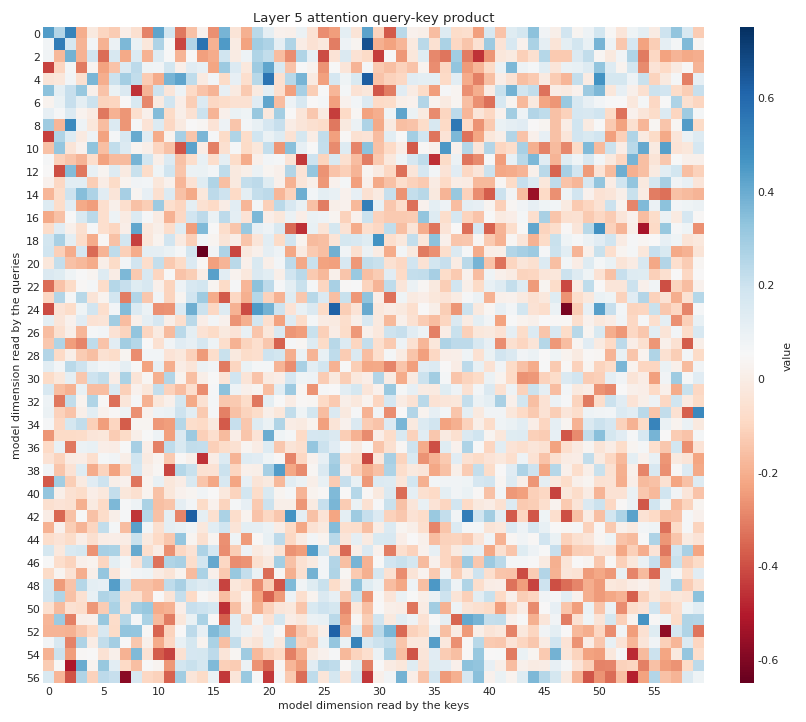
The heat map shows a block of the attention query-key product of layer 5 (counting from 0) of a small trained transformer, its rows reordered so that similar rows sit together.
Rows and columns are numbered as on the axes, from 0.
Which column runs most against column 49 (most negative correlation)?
5
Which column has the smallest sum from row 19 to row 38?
58
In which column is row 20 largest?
39
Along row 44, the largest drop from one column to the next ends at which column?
56
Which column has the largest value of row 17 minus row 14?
44
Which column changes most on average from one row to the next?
8
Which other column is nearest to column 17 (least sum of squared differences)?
34
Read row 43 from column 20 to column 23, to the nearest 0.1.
0.1 0 -0.1 -0.2
